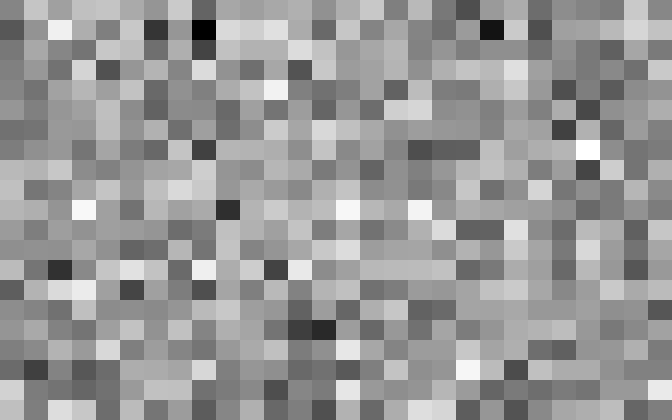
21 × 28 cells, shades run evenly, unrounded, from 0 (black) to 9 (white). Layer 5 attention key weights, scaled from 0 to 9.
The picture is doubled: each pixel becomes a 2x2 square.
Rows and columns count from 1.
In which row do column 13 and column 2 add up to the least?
19
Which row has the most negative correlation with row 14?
15
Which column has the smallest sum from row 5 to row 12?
24
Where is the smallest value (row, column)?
2, 9
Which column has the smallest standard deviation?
11
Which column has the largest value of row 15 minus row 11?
10
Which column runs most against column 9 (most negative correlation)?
3
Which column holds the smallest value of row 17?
14
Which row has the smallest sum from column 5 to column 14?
21
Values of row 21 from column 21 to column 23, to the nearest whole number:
5 3 5
